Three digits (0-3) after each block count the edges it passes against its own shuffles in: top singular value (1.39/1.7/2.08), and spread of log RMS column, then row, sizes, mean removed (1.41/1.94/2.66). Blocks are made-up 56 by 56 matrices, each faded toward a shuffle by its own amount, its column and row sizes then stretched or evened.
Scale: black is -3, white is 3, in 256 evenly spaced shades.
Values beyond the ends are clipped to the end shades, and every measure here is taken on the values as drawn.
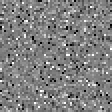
0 0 1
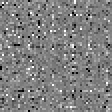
0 2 1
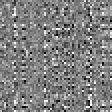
3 3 1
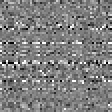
3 0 3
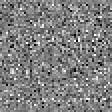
1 1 2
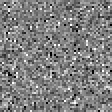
0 1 0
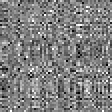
3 1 1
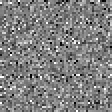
0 0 2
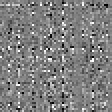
0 3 2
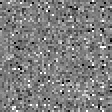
1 1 1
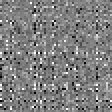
3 2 2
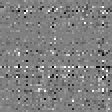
1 2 3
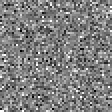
0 0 0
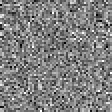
2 0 0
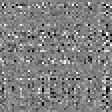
3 2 3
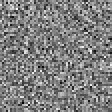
3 0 0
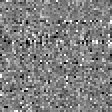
1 1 2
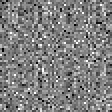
3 0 0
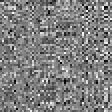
3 2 1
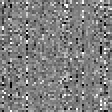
1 3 0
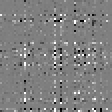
2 3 3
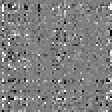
2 3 3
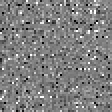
0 1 2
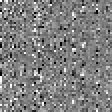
2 3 0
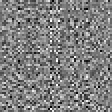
3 2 2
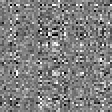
3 3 2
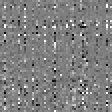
0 3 2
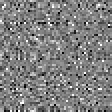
3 0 1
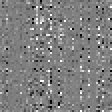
1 3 2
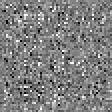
1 2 1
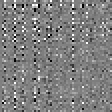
3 3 2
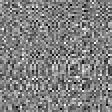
3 1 1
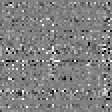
1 2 3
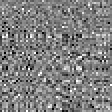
3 0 2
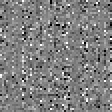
0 3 1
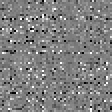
1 2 3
